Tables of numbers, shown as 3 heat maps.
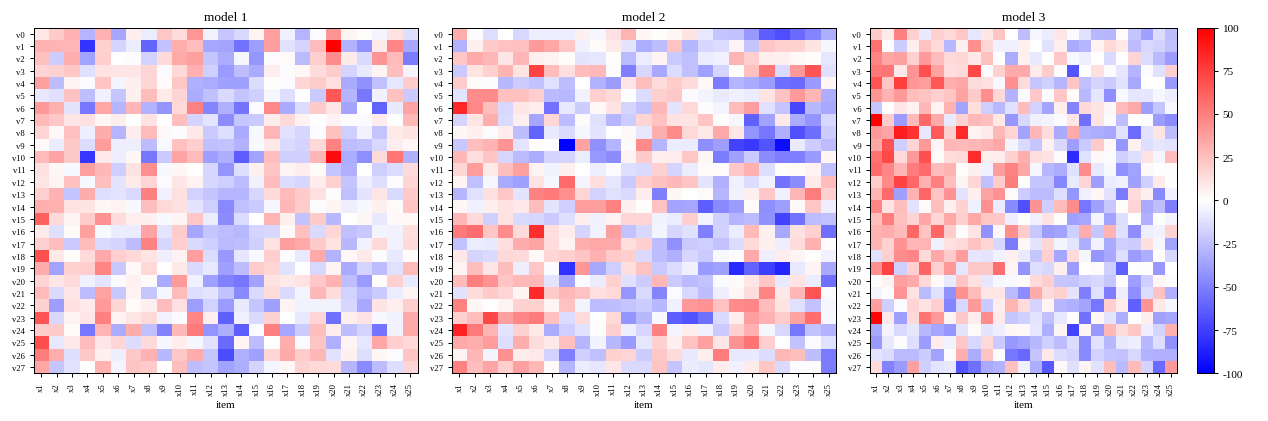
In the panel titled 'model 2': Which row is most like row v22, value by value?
v25
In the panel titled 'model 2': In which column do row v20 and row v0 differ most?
x21
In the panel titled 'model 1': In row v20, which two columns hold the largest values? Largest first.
x10, x20
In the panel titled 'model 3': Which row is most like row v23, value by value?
v7
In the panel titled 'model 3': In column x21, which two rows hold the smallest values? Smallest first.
v19, v13
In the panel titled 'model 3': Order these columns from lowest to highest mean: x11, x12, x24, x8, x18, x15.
x18, x24, x15, x12, x11, x8
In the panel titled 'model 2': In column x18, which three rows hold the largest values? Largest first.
v26, v8, v22
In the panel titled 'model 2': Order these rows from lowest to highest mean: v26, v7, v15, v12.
v15, v7, v12, v26
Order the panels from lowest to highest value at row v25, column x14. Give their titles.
model 3, model 1, model 2
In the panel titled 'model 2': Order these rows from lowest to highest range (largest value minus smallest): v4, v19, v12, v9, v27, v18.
v18, v4, v27, v12, v19, v9
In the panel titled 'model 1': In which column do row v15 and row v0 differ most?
x20
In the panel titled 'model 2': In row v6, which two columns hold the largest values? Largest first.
x1, x2
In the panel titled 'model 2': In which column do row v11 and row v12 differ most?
x5
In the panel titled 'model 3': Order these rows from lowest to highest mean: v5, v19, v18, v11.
v18, v19, v5, v11
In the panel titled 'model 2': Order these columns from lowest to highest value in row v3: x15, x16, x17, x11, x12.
x12, x17, x16, x15, x11
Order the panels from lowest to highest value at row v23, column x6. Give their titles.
model 1, model 3, model 2
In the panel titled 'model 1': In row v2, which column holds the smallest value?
x25
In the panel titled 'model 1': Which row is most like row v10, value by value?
v1
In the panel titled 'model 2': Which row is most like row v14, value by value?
v17
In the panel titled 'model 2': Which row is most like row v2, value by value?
v11
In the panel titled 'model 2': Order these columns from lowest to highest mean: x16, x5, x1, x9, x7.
x16, x7, x9, x5, x1
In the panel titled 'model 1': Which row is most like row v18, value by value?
v15
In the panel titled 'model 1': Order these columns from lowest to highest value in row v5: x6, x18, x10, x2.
x6, x2, x18, x10
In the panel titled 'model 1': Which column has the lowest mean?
x13
